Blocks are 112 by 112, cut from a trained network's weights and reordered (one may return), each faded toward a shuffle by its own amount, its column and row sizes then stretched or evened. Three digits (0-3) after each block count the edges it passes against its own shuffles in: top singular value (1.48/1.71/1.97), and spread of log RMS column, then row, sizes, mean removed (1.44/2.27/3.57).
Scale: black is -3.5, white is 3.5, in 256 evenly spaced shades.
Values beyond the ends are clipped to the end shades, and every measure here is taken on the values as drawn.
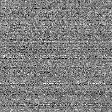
3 1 2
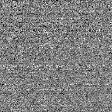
0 1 2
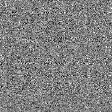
0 0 2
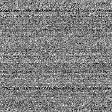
3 1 2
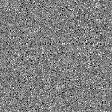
2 1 1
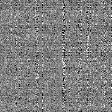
2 3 0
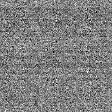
1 2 0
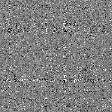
2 2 2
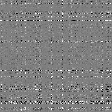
3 2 3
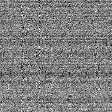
3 2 0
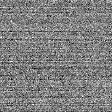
3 1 1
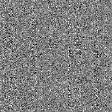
1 2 1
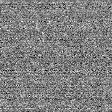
1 0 2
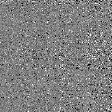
1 2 2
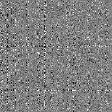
0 3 2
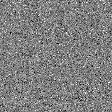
0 0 1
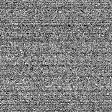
3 0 1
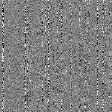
0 3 0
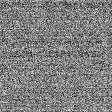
1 0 1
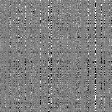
3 3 1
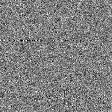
0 0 1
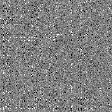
2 2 1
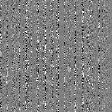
1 3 1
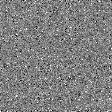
0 1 1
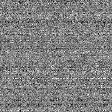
2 1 2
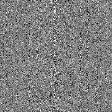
0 2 0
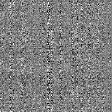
0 3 1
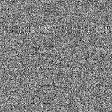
3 0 1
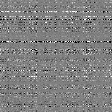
2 2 3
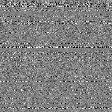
3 0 3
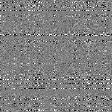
3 2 3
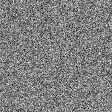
0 0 0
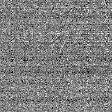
2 2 1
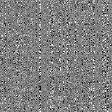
1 3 2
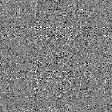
3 2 2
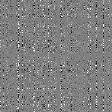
2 3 2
